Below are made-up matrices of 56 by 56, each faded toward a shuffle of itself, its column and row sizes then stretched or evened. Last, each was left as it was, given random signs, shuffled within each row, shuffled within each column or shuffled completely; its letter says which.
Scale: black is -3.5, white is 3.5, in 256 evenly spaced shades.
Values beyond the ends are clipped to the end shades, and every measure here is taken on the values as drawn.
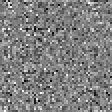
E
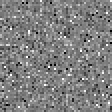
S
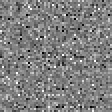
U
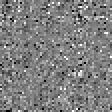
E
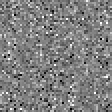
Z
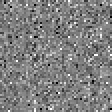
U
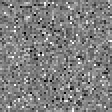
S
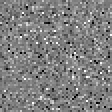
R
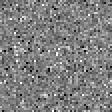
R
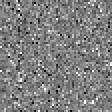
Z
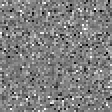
R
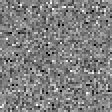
R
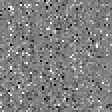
Z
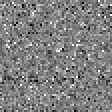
R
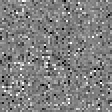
U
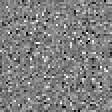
E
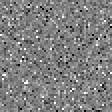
S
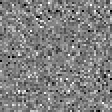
E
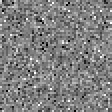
S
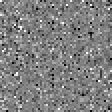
Z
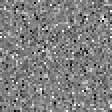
Z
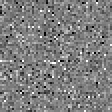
U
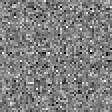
E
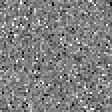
S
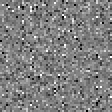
Z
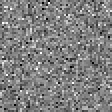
S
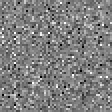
E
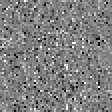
Z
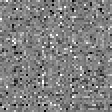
E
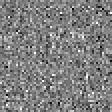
E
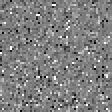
Z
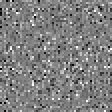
E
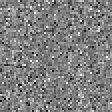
Z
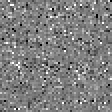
R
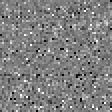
R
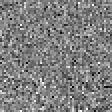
R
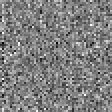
E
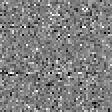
U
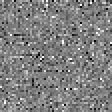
R
